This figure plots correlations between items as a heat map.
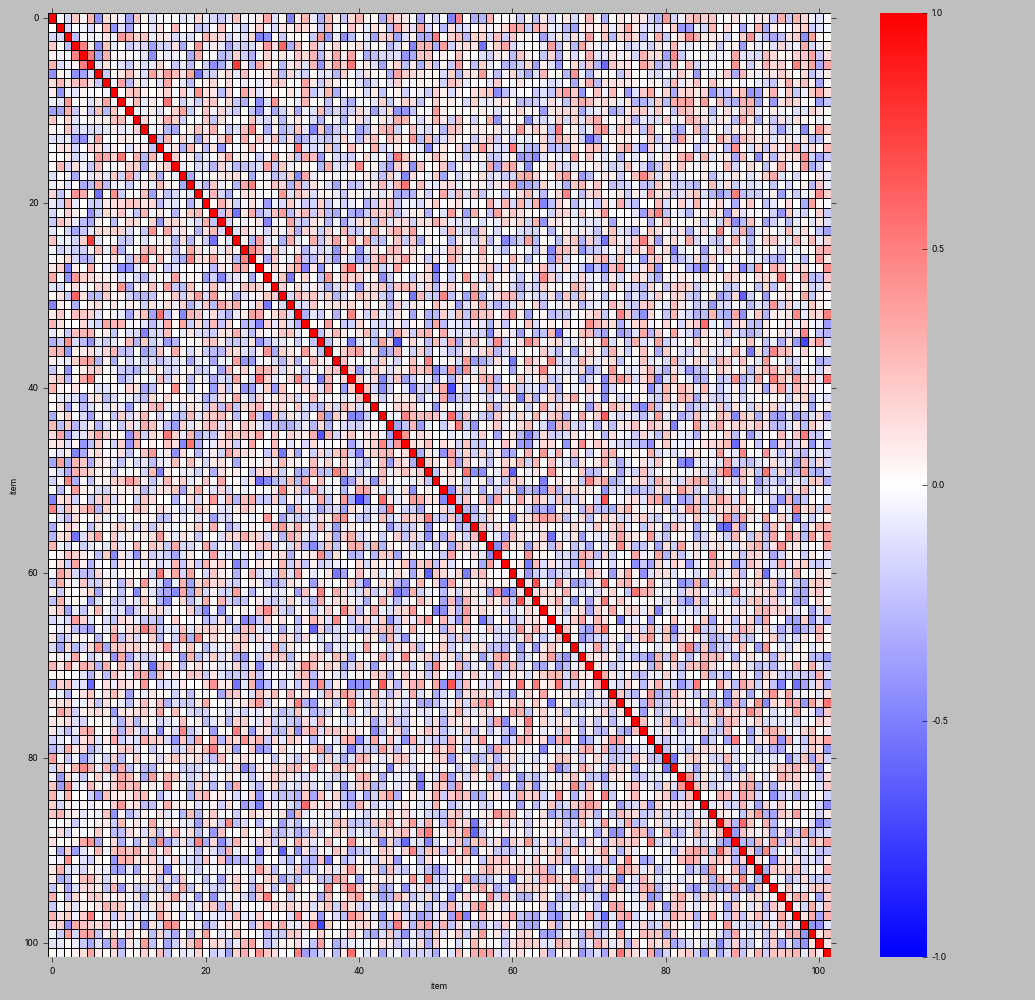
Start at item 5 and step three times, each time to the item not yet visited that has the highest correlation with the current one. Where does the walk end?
17
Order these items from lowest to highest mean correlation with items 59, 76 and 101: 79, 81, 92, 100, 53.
79, 81, 100, 53, 92
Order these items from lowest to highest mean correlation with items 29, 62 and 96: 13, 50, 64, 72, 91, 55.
50, 91, 72, 13, 64, 55
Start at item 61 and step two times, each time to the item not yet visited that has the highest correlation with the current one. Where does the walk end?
72
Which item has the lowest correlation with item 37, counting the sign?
60
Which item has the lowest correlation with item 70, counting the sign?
13
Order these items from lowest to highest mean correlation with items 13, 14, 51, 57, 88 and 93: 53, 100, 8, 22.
100, 22, 8, 53
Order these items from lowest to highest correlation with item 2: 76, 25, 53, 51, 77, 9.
77, 25, 51, 76, 53, 9
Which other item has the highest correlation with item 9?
15
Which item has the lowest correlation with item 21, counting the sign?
24
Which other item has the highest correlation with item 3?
30
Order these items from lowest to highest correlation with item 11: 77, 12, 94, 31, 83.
94, 77, 31, 12, 83
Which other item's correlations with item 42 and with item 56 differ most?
99
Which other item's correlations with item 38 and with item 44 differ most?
53
